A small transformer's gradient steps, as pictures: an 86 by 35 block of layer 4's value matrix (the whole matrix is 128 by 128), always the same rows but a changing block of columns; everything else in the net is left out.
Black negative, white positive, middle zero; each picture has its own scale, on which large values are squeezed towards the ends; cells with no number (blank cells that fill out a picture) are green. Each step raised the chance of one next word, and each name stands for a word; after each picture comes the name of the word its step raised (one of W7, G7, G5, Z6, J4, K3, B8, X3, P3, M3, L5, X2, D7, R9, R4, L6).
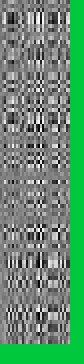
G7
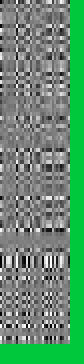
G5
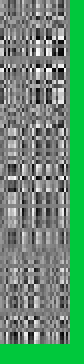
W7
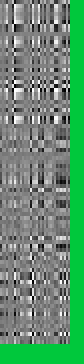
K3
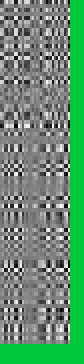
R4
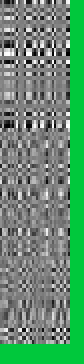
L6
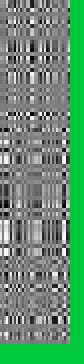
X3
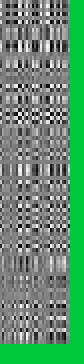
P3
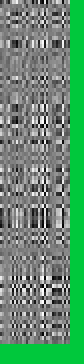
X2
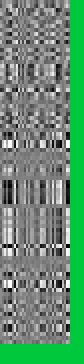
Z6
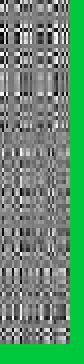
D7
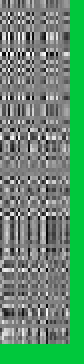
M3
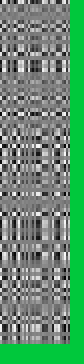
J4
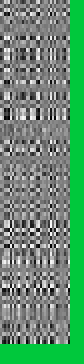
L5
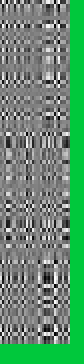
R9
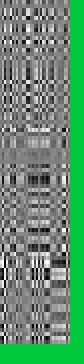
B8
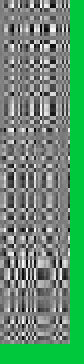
B8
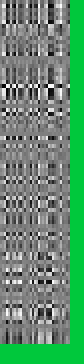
K3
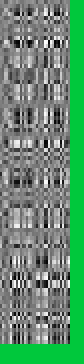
Z6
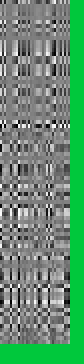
X2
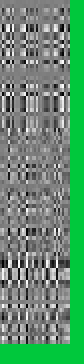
B8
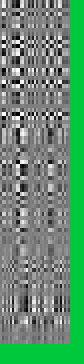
W7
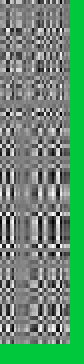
J4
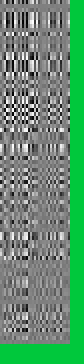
G7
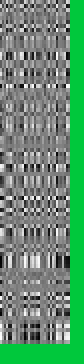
G5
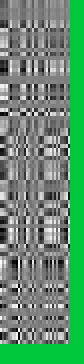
J4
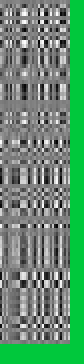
Z6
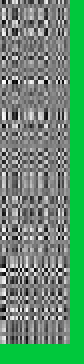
R4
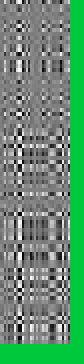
J4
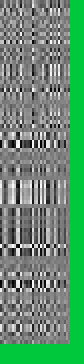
Z6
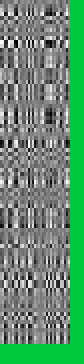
Z6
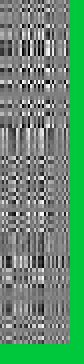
W7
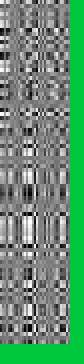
J4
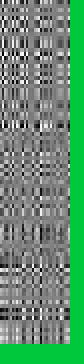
R4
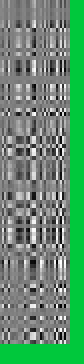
J4
